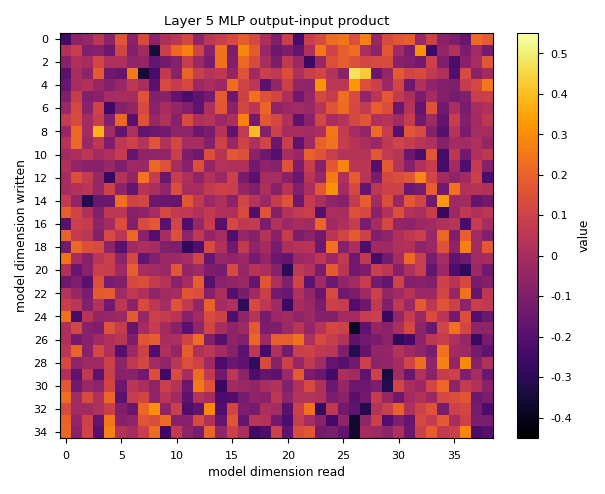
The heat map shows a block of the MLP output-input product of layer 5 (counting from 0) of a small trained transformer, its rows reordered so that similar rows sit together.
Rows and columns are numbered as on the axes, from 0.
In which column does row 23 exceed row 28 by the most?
17
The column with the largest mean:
24
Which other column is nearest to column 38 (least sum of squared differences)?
37
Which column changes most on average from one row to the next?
27
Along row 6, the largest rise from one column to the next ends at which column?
33
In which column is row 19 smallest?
28
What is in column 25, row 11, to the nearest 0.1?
0.3
